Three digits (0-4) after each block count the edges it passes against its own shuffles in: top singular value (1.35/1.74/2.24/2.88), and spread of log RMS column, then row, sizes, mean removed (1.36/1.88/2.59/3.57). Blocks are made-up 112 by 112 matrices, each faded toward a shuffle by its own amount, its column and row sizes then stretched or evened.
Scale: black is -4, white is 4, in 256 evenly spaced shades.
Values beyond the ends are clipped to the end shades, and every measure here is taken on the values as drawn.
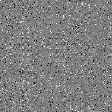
2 2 0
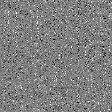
2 3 0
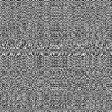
4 1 4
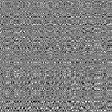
4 0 4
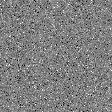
1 1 0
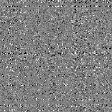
2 2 3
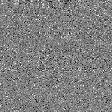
2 0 2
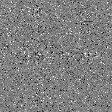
0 1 2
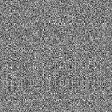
3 2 2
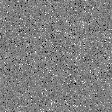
0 2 1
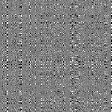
4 4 3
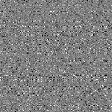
3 0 3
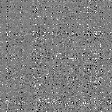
1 3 3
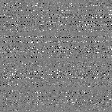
1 1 4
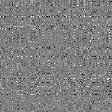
3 2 3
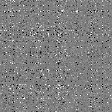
1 3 3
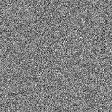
2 1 0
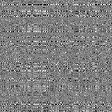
4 1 4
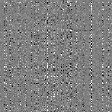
3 4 2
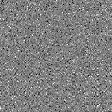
3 1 0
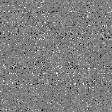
0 1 3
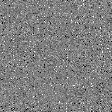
1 2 2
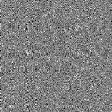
3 2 0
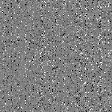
2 3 0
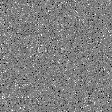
2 1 0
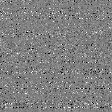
1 1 3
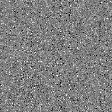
1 2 0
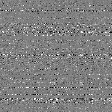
2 1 4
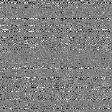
2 1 4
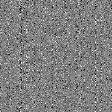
2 3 0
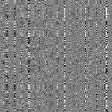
4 4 0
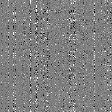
3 4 2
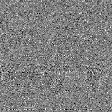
2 0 2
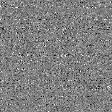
0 0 3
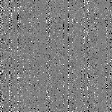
3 4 1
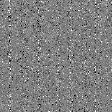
0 3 1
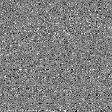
1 1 3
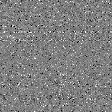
2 0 2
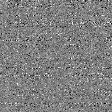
0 1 3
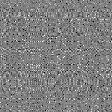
4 0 2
